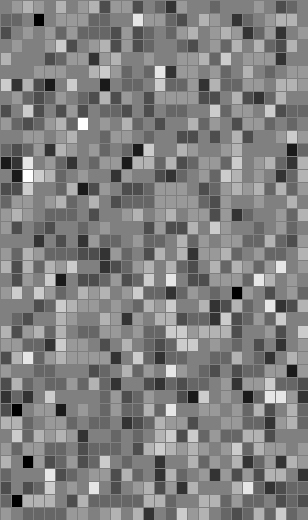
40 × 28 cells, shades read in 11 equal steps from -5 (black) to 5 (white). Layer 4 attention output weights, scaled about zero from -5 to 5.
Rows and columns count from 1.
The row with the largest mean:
26
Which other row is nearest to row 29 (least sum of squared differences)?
17
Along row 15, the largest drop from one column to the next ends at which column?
8
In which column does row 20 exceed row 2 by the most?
4
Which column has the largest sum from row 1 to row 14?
3
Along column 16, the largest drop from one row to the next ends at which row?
23
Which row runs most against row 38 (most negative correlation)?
20
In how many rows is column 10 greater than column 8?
15
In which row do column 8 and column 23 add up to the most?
10
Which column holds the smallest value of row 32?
2
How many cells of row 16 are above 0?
12
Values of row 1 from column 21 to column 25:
0 0 0 1 0
